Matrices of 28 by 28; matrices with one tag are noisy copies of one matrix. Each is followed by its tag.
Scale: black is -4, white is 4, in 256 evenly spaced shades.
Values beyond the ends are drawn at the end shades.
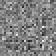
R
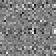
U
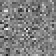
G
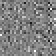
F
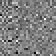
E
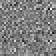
F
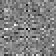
G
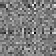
U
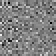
E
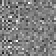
E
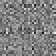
U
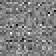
R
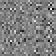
F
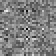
G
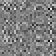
F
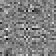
G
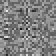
G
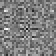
G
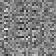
G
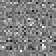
R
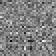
R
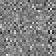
F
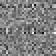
U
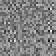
F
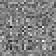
R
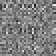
U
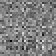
R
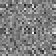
U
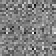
U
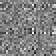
U
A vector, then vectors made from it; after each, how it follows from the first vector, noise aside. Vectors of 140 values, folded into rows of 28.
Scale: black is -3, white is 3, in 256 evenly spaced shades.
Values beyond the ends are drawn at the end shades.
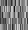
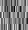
sign-scrambled.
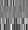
wrapped around, partly zeroed.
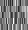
reversed, negated.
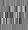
wrapped around, partly zeroed.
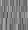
wrapped around, shrunk.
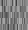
wrapped around, shrunk.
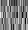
wrapped around.
